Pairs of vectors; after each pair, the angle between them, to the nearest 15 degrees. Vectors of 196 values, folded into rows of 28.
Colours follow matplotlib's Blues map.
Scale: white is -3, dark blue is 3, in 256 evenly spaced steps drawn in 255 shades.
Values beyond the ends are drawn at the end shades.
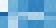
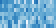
105 degrees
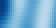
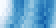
165 degrees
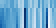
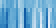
30 degrees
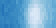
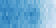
75 degrees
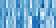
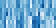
15 degrees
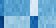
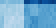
90 degrees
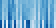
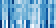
30 degrees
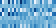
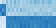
105 degrees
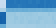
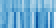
105 degrees
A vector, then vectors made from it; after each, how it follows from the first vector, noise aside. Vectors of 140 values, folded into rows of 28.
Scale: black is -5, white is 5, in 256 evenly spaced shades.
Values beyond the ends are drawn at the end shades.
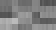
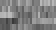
negated.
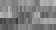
negated.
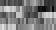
reversed, negated, scaled up.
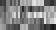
wrapped around, negated, scaled up.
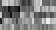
wrapped around, negated, scaled up.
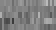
negated, partly zeroed.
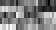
reversed, negated, scaled up.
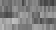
copied.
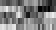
reversed, negated, scaled up.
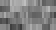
wrapped around.
